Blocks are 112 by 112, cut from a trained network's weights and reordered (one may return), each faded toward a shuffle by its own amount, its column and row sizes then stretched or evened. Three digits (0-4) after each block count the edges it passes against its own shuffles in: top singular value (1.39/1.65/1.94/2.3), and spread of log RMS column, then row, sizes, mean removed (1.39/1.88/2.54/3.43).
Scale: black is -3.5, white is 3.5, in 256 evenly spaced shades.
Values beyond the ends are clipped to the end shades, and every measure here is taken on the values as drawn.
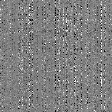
2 4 1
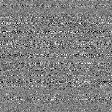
2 0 4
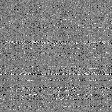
1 0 4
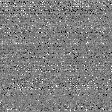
1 0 3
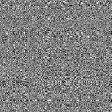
4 2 3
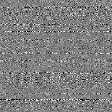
2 1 4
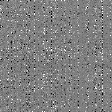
1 4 1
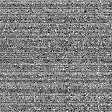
4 0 0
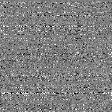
1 1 4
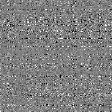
0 3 4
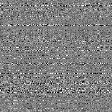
2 1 4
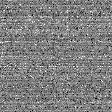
3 1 1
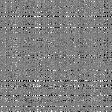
3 2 4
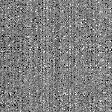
3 1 2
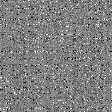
0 0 3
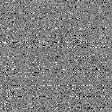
1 2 4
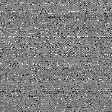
1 0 3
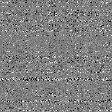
0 3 4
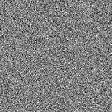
2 0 0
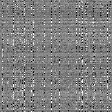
4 4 1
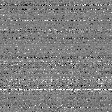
3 0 4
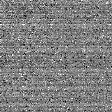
3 1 0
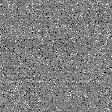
0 1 0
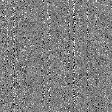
0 4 0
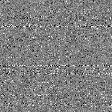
1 1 3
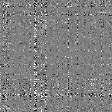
1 4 4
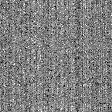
3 0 0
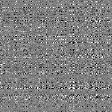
3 3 4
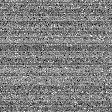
4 0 0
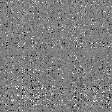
0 3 3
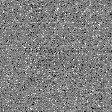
0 1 0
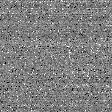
1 0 1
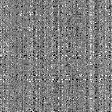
4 3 3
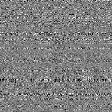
3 0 4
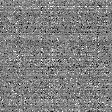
3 2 1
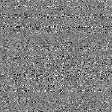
1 2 4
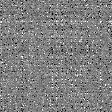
2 2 0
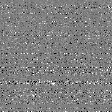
0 1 4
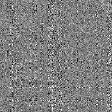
3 4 1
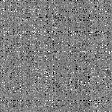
2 2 3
